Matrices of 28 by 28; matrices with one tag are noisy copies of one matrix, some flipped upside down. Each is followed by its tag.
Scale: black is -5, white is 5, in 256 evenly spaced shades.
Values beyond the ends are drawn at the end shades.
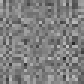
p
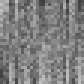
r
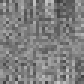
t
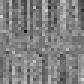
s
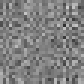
p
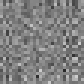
p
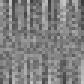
s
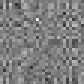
p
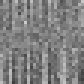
s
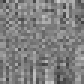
t
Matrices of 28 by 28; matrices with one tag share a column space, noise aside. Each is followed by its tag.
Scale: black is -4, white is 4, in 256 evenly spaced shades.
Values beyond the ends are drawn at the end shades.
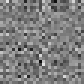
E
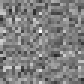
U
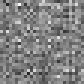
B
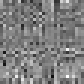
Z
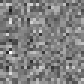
U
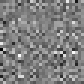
E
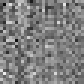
B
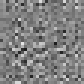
E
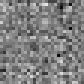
B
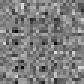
U
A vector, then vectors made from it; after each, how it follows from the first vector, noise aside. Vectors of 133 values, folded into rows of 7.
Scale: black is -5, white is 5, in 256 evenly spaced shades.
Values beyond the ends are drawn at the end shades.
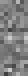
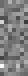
wrapped around.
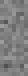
wrapped around, negated, shrunk.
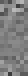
reversed, negated, partly zeroed.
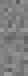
negated, shrunk.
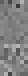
reversed, negated, partly zeroed.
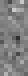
reversed, negated, partly zeroed.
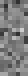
wrapped around, negated.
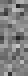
reversed, negated.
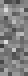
wrapped around.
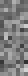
wrapped around.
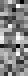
reversed, scaled up.
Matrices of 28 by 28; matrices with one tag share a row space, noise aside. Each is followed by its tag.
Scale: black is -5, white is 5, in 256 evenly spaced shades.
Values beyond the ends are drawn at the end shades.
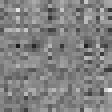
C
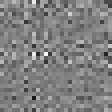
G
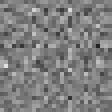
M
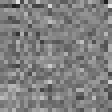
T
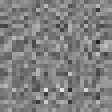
M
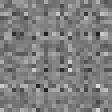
M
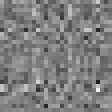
M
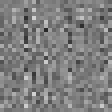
G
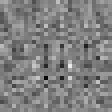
M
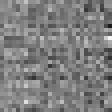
C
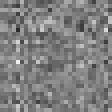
T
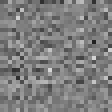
T
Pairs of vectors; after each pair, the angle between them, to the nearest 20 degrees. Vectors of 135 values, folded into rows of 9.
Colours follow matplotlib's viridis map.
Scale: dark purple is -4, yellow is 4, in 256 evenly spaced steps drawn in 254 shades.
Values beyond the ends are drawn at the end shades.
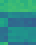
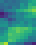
80 degrees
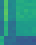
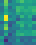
40 degrees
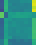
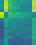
40 degrees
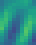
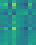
120 degrees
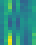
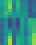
40 degrees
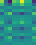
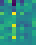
120 degrees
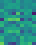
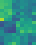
120 degrees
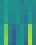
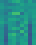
140 degrees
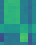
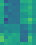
160 degrees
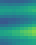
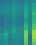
60 degrees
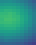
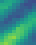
100 degrees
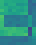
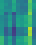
120 degrees
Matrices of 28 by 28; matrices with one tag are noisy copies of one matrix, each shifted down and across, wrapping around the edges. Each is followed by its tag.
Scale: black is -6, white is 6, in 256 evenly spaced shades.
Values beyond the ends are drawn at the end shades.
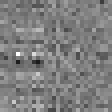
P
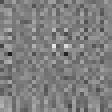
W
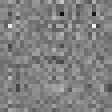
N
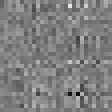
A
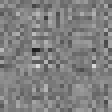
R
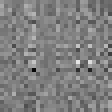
W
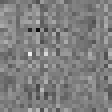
A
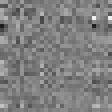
P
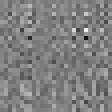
W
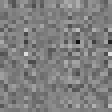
N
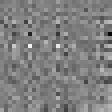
N
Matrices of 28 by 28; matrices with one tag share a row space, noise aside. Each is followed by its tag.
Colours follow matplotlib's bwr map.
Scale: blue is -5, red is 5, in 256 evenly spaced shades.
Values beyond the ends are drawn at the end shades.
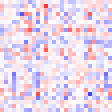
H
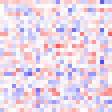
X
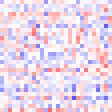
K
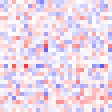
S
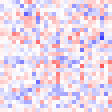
X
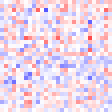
H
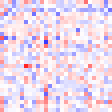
H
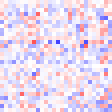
K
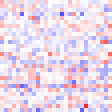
K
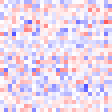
H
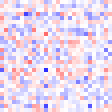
H
